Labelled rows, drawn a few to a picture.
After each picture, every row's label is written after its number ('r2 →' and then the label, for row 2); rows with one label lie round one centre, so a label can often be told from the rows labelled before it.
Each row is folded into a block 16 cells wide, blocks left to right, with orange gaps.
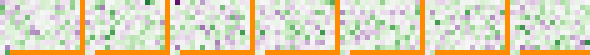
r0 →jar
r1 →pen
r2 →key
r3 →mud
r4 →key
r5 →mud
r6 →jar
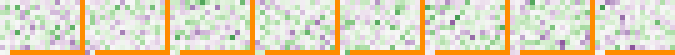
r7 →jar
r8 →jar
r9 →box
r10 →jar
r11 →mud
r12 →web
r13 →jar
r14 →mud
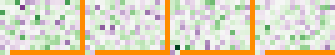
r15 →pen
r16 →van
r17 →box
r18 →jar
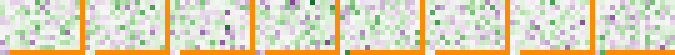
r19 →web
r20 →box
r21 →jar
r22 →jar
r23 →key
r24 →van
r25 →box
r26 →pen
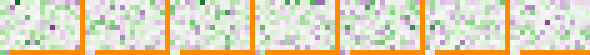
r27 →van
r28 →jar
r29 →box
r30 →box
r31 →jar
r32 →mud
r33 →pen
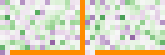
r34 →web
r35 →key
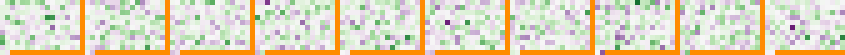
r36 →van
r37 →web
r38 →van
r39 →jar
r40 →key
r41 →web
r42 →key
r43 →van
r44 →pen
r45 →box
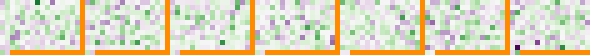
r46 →pen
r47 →web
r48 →van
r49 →web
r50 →pen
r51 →key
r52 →key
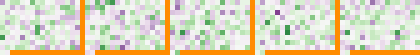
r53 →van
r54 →box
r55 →key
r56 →mud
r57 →key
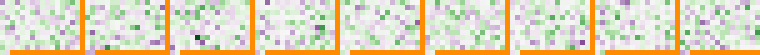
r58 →mud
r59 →jar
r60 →jar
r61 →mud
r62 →pen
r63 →pen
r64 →box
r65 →pen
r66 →box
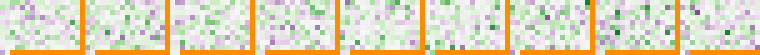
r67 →pen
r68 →web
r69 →key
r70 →mud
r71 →jar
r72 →jar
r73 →mud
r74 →pen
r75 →van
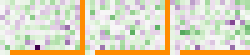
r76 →box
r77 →web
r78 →pen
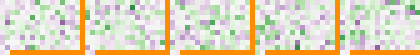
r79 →pen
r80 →pen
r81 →web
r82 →van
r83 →jar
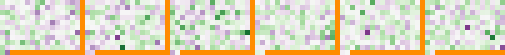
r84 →van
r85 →web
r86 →box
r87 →box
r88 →box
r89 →van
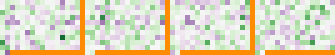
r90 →van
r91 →jar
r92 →web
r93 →box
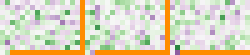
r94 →pen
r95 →van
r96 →van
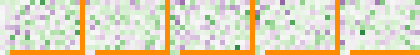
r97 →box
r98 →web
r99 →key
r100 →key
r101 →web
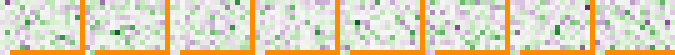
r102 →key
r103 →mud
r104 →pen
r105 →van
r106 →pen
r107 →pen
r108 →mud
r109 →mud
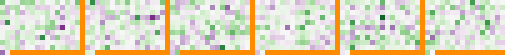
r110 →box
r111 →van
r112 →key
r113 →jar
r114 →van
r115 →van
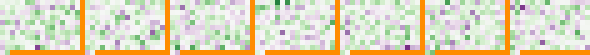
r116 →mud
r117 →van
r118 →van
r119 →box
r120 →mud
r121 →pen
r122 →van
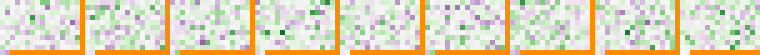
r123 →box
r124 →jar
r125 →web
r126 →pen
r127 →jar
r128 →pen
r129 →van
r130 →mud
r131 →key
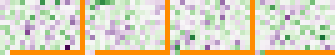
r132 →van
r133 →van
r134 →pen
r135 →key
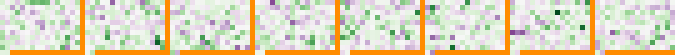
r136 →van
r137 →pen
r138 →van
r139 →pen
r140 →key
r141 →van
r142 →web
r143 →web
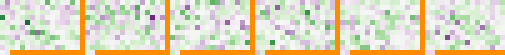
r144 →key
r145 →web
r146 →van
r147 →jar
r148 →box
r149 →web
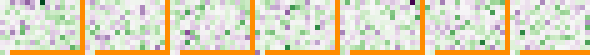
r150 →web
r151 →key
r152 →jar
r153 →pen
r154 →web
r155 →mud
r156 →pen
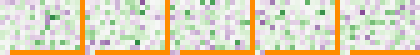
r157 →web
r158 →pen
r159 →box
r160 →mud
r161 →key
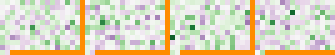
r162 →web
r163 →van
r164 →web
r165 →pen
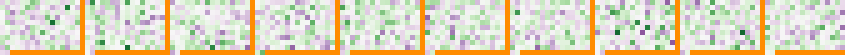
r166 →box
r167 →van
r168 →van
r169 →jar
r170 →box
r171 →box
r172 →key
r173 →web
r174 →box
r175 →van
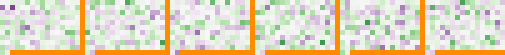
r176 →van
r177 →van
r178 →box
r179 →van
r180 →key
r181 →van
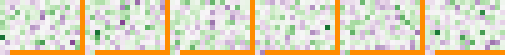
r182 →jar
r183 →pen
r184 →van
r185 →web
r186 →jar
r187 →pen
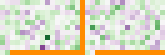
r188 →box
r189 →jar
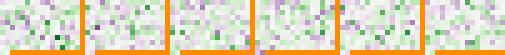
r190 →mud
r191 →mud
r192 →pen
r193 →jar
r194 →mud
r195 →pen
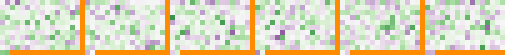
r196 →key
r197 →pen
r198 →key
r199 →box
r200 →web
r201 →mud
